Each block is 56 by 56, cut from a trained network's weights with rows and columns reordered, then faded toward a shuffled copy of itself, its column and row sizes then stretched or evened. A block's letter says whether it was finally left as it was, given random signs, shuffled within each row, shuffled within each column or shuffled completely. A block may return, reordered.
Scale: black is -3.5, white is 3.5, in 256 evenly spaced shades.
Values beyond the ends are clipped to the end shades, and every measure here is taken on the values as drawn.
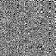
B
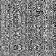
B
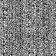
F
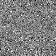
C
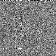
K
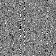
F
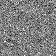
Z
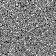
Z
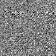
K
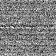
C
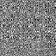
B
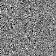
F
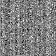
F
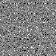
B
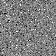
Z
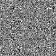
K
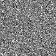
F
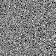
F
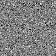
C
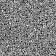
Z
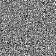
K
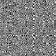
B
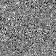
C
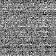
B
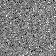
Z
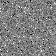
Z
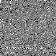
K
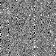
F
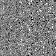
F
